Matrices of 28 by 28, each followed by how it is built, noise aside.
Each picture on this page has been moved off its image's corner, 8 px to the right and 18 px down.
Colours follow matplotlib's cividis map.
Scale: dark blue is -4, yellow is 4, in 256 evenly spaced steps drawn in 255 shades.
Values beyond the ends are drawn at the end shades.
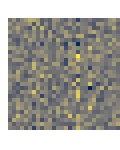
uneven columns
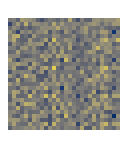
repeating rows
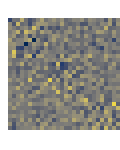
block diagonal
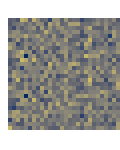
repeating rows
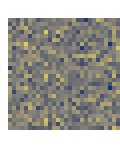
repeating rows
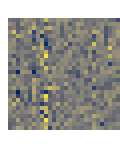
uneven columns
